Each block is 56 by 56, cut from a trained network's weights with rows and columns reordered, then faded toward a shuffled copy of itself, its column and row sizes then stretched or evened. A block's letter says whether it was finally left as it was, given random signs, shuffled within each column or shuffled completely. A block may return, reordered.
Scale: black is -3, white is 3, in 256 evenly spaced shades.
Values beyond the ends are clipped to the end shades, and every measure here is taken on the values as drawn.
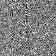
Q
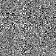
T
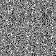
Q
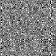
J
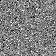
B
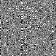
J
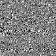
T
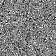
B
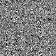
Q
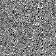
Q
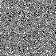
T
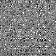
J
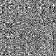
J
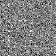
T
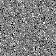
Q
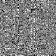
J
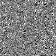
Q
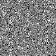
Q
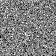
B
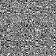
J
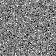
B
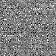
J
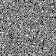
Q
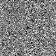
Q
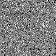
Q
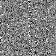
Q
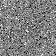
B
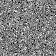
B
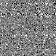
T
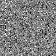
Q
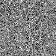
Q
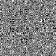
J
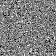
B
